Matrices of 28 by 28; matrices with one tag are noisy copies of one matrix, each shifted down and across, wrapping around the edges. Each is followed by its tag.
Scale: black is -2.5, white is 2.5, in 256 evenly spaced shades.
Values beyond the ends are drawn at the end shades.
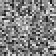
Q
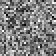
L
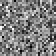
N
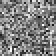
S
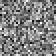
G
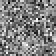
S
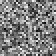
L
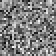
S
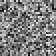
Q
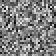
G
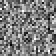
N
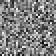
N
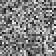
L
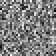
N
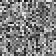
Q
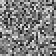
G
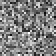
Q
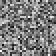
Q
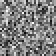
N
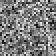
L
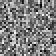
N
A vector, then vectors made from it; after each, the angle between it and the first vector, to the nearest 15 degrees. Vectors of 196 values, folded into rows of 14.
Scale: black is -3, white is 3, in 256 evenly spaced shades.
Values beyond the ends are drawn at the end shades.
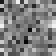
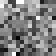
90 degrees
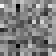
75 degrees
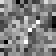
135 degrees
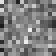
165 degrees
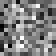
105 degrees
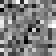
15 degrees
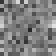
15 degrees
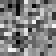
60 degrees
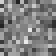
165 degrees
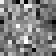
135 degrees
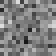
15 degrees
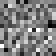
120 degrees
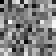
30 degrees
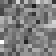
45 degrees
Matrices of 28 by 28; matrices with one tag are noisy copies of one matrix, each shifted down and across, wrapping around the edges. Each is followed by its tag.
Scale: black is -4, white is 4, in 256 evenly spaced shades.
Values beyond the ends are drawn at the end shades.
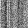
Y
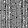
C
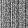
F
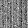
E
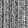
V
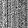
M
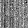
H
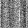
Y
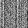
C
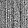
F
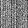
C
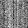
M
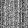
H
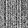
C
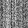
M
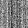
H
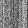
M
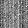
H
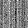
V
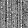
C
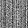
F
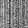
V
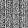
F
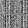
C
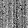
H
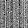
F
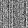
C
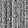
E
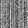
F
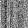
Y
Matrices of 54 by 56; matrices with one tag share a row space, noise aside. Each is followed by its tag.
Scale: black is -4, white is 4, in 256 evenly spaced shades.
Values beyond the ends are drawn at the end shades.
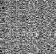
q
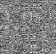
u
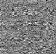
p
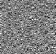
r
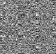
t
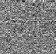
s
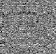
q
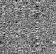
t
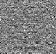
p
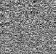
u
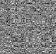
s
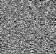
r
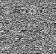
u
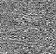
p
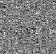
t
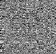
q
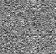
s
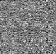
p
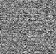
p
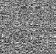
u
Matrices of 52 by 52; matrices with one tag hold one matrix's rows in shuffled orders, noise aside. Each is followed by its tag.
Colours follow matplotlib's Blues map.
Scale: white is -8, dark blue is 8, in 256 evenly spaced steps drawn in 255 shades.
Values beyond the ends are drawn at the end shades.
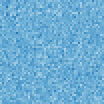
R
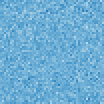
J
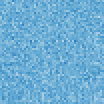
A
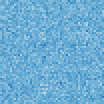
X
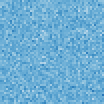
X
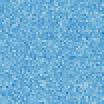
X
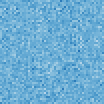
R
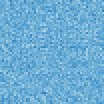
X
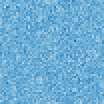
R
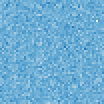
R
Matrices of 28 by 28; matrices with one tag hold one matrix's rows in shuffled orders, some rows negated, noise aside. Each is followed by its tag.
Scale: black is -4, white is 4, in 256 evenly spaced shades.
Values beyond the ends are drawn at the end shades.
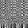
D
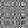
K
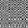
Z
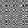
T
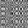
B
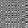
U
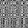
D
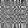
K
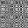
B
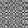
T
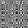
B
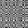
T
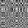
B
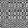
Z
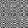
D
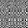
Z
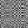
K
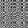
D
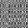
Z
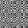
D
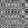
U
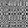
Z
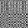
Z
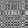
U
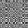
T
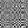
K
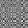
D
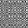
Z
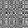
T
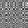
T
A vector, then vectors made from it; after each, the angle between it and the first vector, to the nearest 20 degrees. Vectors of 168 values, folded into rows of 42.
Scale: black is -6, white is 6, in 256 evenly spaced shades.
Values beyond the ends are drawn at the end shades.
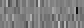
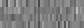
140 degrees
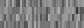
60 degrees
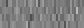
140 degrees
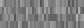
80 degrees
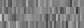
60 degrees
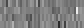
160 degrees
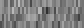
100 degrees
